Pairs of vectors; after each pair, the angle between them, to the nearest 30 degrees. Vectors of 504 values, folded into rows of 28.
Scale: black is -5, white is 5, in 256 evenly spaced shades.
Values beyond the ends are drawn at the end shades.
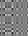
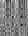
120 degrees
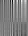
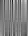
30 degrees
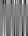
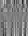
150 degrees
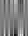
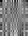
120 degrees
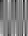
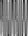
30 degrees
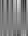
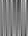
150 degrees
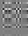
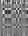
30 degrees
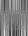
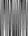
30 degrees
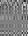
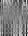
60 degrees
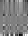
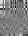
120 degrees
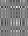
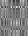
30 degrees
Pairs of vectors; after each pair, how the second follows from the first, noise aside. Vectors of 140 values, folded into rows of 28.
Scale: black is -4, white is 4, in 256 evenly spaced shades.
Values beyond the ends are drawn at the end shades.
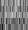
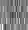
negated, partly zeroed.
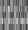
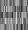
wrapped around, negated.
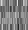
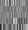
wrapped around, partly zeroed.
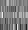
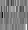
negated, partly zeroed.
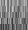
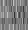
wrapped around, partly zeroed.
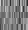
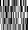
negated, scaled up.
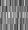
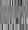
wrapped around, negated, partly zeroed.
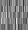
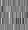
wrapped around, negated, partly zeroed.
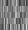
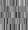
negated, partly zeroed.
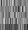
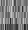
copied.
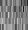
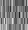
reversed, negated.
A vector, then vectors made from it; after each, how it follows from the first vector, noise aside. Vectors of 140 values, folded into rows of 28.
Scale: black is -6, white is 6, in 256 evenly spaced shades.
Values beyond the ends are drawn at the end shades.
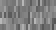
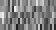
wrapped around, scaled up.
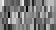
wrapped around, negated, scaled up.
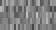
reversed, negated.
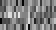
negated, scaled up.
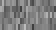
reversed, negated.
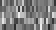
wrapped around, scaled up.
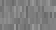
reversed, shrunk.
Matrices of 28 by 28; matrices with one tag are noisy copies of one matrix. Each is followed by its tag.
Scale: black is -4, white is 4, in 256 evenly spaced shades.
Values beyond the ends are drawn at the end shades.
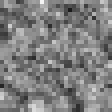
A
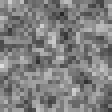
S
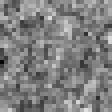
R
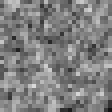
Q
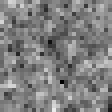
Q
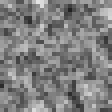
A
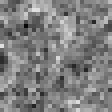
R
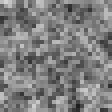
A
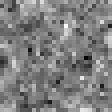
R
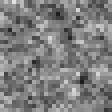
S
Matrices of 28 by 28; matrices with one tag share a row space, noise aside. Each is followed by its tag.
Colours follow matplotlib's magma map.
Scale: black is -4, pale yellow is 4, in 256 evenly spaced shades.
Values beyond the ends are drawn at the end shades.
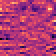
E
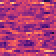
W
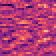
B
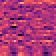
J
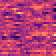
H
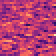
B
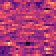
W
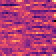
H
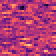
B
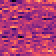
J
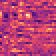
J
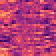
W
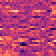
E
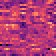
E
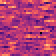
W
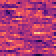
H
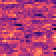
H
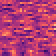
B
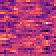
W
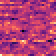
E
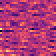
E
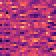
E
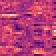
H
